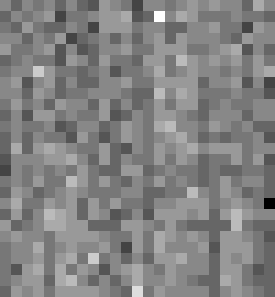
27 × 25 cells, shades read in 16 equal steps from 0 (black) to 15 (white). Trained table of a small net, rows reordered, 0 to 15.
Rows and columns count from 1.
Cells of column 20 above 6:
19
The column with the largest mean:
15
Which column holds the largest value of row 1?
24
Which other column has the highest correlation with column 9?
23
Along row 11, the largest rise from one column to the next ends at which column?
4
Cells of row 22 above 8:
11
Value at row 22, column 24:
7
